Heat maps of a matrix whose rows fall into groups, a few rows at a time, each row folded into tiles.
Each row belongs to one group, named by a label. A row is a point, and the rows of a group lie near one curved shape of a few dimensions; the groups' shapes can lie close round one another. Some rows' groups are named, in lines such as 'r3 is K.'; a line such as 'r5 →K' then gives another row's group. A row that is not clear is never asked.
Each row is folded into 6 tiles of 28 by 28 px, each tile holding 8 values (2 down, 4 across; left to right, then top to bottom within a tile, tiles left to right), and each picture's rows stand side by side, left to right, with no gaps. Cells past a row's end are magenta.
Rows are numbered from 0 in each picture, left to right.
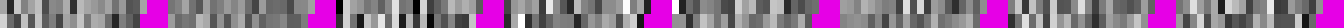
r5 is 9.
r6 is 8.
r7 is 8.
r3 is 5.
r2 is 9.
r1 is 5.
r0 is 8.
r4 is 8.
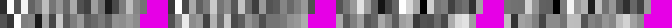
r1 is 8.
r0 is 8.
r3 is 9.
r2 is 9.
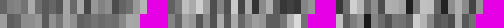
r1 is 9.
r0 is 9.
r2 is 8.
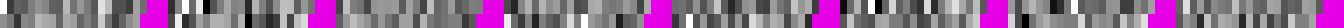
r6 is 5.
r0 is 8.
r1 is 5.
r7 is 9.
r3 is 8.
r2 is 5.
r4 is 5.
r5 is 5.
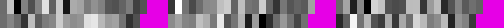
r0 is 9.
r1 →5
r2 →5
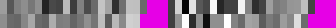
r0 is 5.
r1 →8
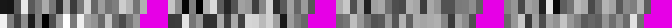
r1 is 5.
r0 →8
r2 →5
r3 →8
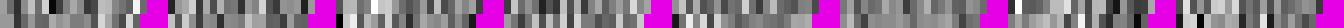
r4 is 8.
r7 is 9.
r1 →8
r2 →9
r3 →9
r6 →5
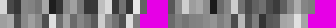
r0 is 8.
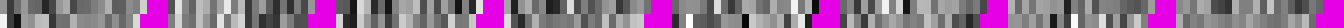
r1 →5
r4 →5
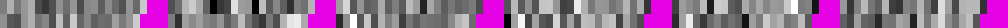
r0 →9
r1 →9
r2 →8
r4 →5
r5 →5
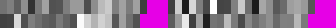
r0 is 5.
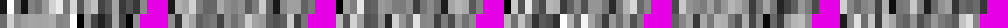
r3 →8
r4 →9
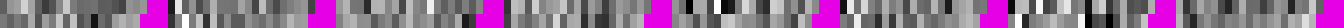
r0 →9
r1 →8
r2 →5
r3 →5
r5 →8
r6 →5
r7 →5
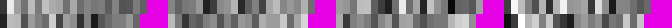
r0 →5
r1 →5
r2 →9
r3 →8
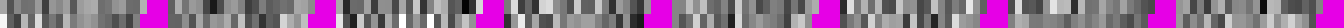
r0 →8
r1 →9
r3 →5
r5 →9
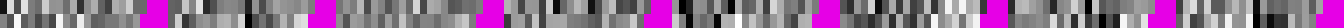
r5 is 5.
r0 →8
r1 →5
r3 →8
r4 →8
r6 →9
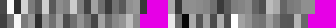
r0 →8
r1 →8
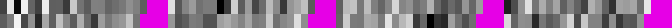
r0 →8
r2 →5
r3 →8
